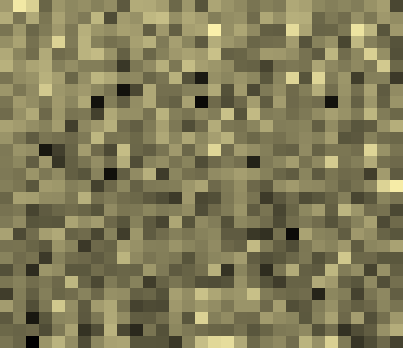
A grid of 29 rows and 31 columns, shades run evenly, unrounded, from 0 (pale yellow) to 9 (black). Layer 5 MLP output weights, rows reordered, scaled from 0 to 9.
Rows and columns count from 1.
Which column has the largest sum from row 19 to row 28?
3
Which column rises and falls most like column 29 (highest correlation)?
7
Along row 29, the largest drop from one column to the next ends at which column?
4
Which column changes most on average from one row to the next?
16
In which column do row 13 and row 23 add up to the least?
17
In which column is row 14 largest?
20
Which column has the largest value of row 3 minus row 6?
30
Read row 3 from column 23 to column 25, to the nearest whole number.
1 3 5
